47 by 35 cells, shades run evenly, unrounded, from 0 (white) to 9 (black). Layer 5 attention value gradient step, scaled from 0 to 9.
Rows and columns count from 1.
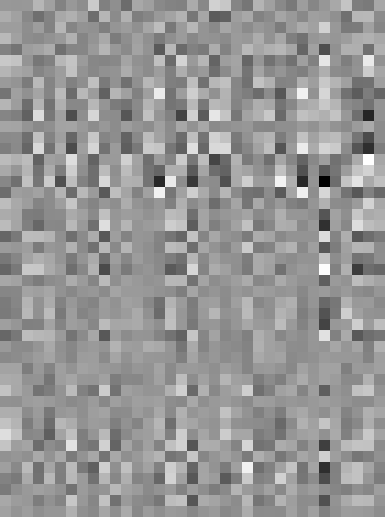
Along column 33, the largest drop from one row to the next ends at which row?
26
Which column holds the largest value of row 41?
30
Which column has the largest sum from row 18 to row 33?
1
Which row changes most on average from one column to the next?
17
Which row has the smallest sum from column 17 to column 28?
14
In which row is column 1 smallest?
40
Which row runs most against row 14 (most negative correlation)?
16
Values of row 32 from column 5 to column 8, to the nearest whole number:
3 4 4 4
